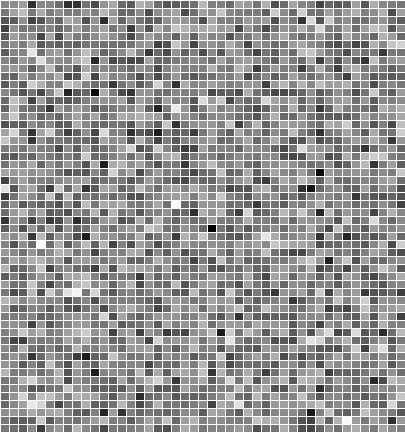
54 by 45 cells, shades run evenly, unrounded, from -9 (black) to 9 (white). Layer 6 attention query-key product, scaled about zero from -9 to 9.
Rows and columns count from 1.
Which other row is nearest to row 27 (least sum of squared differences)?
22
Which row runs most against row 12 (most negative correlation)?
21
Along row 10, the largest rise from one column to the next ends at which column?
10
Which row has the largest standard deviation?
42
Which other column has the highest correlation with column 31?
5
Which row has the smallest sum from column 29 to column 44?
12
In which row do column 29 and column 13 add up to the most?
45
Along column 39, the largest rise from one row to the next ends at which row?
53
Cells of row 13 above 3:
4
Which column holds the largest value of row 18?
1
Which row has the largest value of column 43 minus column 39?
34
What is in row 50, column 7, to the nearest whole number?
2
